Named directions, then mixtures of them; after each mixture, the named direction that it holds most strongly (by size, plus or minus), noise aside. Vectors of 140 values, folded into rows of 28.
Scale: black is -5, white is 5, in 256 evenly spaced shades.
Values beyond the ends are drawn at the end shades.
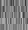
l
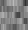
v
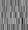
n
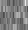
v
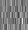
n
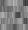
v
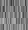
l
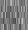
n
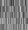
l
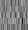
n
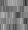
v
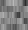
v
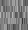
n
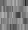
v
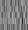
n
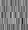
n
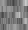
v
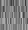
l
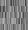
l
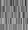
l
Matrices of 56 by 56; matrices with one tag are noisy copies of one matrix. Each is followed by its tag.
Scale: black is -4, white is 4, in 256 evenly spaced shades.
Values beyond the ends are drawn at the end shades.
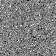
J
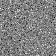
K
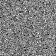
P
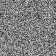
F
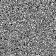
K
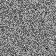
P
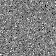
J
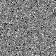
K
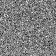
F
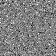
P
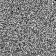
K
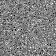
K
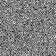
P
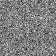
J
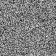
F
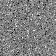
J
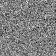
F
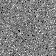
P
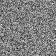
K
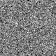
J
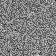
K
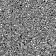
K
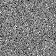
J
